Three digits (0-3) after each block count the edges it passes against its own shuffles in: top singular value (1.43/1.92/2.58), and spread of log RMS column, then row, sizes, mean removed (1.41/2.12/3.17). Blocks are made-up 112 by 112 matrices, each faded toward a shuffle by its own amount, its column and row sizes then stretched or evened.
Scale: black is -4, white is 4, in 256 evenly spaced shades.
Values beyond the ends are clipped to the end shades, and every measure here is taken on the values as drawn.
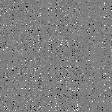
0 2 2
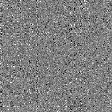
2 2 1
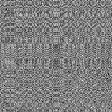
3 0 2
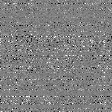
0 1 3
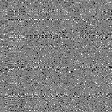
3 0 2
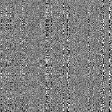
3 3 1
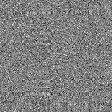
2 0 0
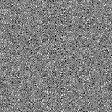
2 1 0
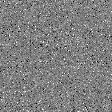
0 0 1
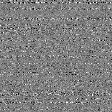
0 0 3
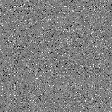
2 0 1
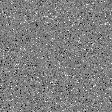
0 0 1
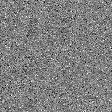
1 0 0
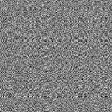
3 1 2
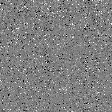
0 1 1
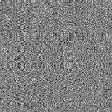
3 1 1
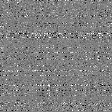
1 1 3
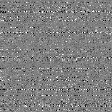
2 1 3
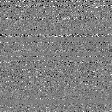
0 0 3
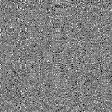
2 1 0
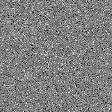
0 1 0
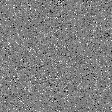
0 1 0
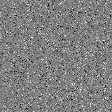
0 1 0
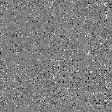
0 2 2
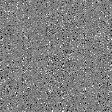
1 2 0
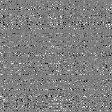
2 1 3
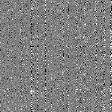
1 3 1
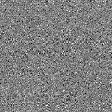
2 1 1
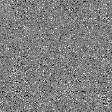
1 1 2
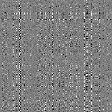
3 3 2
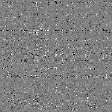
2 2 2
